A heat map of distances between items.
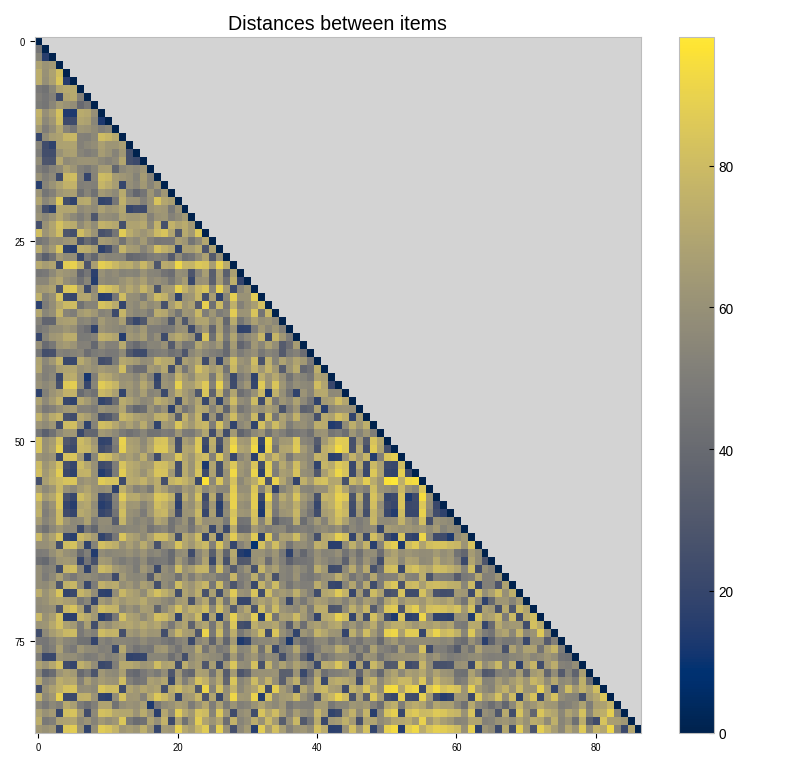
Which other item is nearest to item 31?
63
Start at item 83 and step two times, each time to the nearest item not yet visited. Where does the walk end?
67
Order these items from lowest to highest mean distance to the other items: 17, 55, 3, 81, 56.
17, 56, 3, 81, 55
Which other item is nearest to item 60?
56
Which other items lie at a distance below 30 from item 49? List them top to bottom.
6, 25, 27, 61, 65
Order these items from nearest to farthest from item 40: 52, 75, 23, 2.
75, 2, 23, 52
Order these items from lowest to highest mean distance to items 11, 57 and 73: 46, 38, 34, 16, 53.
53, 34, 38, 16, 46
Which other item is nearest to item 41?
46
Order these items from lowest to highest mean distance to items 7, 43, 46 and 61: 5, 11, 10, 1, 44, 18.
1, 44, 18, 11, 10, 5
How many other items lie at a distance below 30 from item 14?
8
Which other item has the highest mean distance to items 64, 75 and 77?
28
